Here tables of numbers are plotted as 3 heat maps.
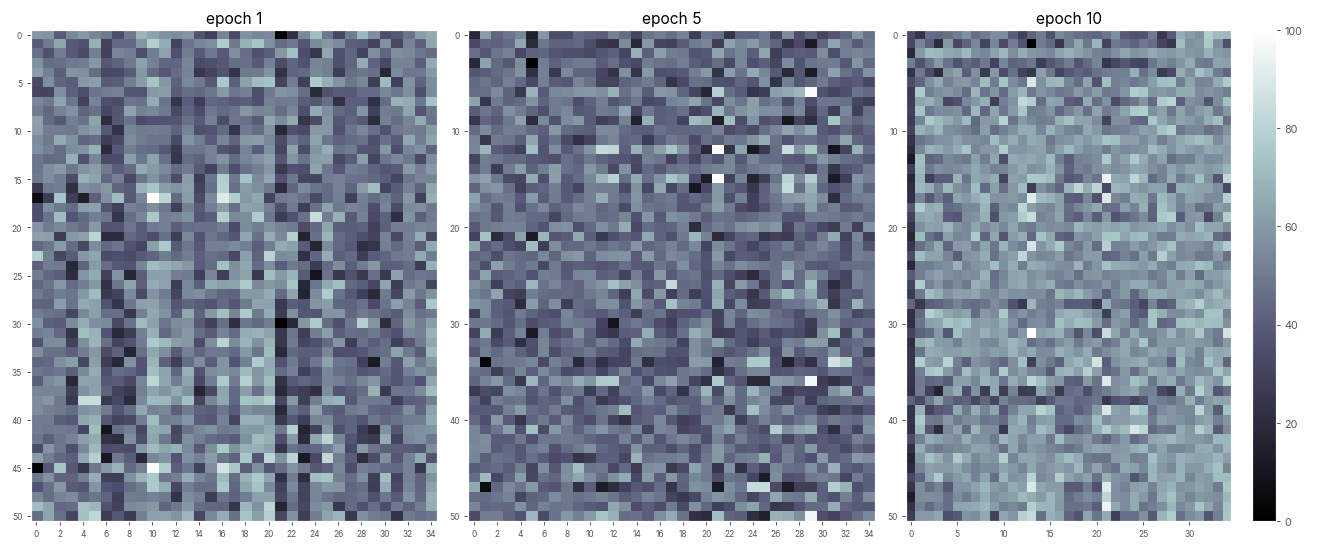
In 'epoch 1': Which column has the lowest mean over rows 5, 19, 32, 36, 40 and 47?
21
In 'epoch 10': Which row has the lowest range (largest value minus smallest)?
25
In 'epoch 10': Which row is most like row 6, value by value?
8
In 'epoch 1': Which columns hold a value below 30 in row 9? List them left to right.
6, 23, 29
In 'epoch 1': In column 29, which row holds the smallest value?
34
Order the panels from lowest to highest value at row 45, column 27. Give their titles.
epoch 1, epoch 5, epoch 10
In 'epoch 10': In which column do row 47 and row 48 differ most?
13
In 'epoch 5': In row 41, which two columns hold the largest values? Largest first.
26, 5
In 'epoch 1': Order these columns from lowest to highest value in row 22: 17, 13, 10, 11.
13, 17, 10, 11
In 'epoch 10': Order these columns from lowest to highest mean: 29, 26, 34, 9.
9, 26, 29, 34
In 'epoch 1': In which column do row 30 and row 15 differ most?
24
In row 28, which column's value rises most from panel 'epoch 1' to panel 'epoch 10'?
21
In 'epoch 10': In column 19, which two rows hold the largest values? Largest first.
35, 30
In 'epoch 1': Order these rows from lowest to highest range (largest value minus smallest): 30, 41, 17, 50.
50, 41, 30, 17
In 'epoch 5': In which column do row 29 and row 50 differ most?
29
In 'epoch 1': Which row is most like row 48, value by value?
11
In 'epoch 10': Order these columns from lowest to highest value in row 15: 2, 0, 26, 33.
0, 2, 33, 26
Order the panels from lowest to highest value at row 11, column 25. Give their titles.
epoch 1, epoch 10, epoch 5
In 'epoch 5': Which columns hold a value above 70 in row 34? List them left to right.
24, 25, 31, 32
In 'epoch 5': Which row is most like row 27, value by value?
16
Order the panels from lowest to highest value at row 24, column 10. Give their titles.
epoch 5, epoch 10, epoch 1
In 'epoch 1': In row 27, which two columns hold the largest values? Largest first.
25, 5
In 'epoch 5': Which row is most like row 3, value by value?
0
